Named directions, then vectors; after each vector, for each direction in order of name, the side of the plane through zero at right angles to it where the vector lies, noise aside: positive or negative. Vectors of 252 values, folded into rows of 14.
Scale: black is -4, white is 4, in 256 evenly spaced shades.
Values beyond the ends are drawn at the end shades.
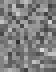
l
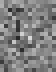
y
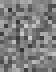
positive, positive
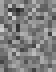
negative, positive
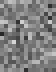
positive, positive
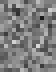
negative, positive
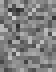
negative, positive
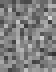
negative, negative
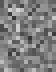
positive, negative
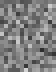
negative, negative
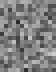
positive, positive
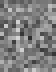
negative, negative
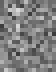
positive, negative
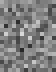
positive, positive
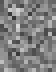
positive, negative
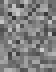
positive, negative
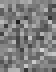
positive, positive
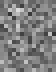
positive, negative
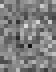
positive, positive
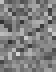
negative, positive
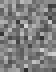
positive, positive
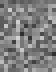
negative, negative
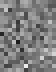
positive, positive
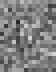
positive, positive
